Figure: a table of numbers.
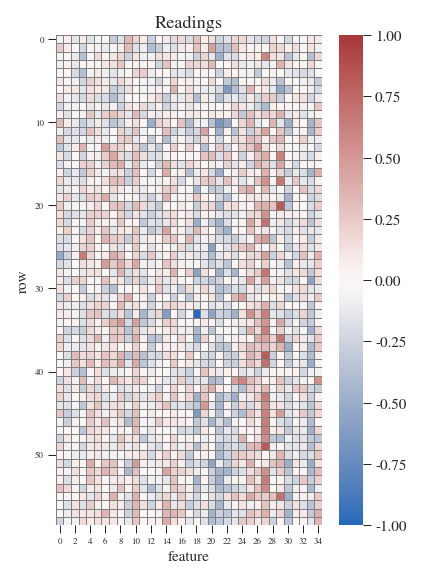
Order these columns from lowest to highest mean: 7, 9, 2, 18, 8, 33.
33, 18, 9, 2, 7, 8
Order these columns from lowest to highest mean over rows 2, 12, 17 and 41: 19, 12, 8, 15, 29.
12, 15, 19, 8, 29
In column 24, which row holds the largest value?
41
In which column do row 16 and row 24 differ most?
17
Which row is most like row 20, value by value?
36
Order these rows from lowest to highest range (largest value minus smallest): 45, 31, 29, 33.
31, 29, 45, 33
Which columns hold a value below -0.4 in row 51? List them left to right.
20, 30, 33
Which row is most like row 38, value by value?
39
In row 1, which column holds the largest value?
20
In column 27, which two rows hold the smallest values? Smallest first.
8, 0
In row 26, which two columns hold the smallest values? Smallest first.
0, 20
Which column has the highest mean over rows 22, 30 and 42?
27
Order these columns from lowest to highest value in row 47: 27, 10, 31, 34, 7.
31, 7, 34, 10, 27
